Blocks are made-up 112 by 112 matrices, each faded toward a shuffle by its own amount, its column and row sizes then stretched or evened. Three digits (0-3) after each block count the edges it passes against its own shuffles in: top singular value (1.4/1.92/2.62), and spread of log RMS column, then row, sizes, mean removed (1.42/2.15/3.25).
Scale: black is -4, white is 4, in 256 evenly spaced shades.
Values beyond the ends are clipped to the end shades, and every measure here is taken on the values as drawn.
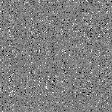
0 2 2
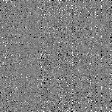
1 2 2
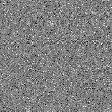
2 0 0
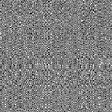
3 2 1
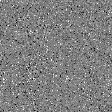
1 1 0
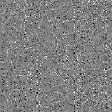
2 2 1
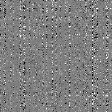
2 3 1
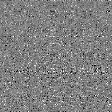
2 1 2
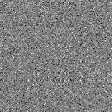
2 0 0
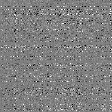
0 2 3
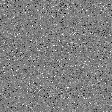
1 0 1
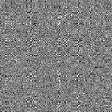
3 2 2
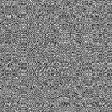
3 0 2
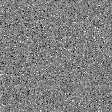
1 0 1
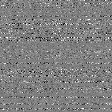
1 0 3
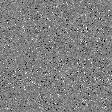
0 0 1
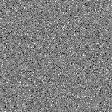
2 0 0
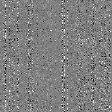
1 3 1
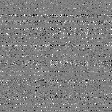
2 1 3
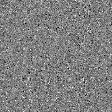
1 1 0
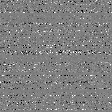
0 0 3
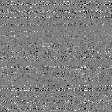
2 1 3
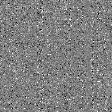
0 2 1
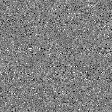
0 0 2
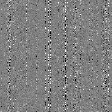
1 3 0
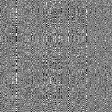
3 3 0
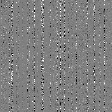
1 3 0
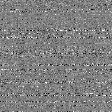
0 0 3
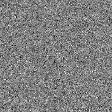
1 1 1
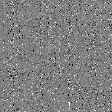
0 2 0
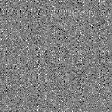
2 2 1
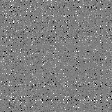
0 2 2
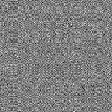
3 0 0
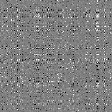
3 2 2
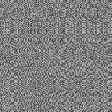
3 1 0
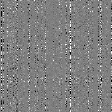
2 3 1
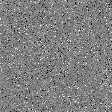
0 1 0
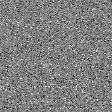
1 1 1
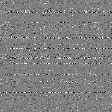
1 1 3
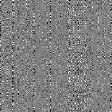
2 3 0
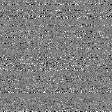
0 0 3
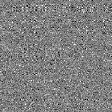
2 1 2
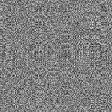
3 1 1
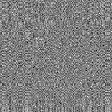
3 1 1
